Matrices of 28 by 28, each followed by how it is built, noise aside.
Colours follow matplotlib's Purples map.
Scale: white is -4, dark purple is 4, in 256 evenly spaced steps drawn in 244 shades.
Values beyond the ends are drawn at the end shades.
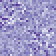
block diagonal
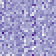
uneven columns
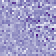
upper triangular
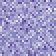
Toeplitz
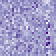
uneven columns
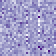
uneven columns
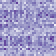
blocks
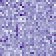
uneven columns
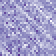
Toeplitz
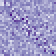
banded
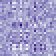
low rank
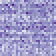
blocks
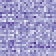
blocks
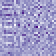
low rank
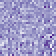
low rank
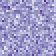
repeating columns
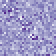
banded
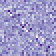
banded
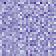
low rank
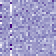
uneven columns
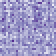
blocks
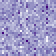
uneven columns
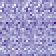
repeating columns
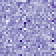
uneven columns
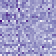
low rank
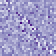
banded
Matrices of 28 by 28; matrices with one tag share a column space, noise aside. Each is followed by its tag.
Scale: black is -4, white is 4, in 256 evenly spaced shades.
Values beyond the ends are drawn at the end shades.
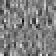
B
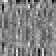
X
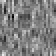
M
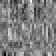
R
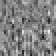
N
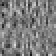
B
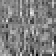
N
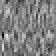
M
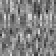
M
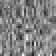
N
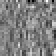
X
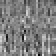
N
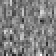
N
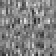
B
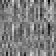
R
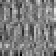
R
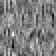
M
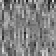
X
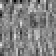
X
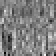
N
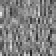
N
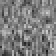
N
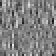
B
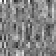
R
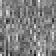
N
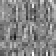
R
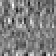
B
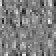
B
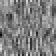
M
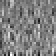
N
